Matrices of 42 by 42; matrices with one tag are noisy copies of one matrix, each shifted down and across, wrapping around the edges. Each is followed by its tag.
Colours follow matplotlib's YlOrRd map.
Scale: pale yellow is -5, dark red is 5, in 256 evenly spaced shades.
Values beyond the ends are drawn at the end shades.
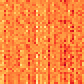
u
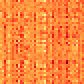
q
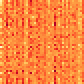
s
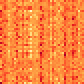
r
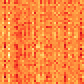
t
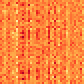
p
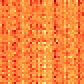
r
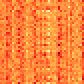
r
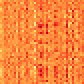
p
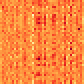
p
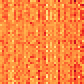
u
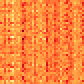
r
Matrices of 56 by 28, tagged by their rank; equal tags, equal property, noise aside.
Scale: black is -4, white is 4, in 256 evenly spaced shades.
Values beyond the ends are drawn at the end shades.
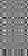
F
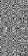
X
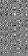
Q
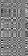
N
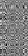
X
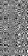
X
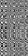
N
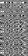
X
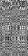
Q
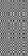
F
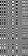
F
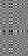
F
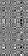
N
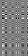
F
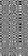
N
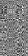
X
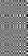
F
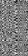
X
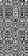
Q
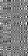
Q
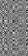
N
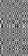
N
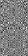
X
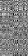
X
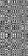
Q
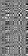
N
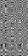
Q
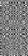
Q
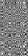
X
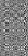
Q
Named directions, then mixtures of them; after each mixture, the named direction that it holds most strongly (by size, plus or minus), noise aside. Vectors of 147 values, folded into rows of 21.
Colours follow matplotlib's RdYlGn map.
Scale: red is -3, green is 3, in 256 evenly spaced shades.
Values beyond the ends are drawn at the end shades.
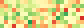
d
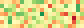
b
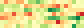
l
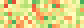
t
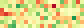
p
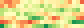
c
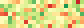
b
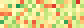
p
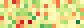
t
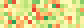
t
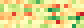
l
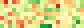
t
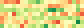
l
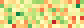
b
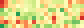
c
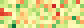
p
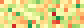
d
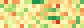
l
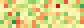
t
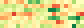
l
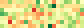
p
